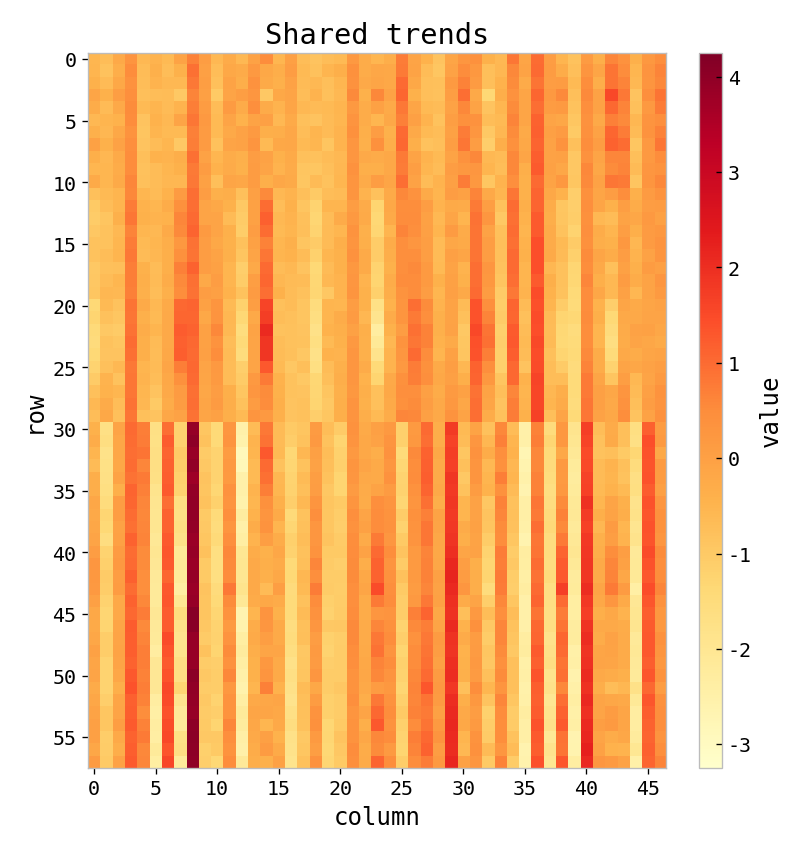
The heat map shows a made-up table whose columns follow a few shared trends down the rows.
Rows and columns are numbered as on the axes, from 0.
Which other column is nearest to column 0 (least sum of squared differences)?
2
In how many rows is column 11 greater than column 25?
28
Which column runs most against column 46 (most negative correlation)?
14
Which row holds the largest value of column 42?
3
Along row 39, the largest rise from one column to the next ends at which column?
8
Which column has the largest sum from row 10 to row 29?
36
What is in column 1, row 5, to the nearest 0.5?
-0.5
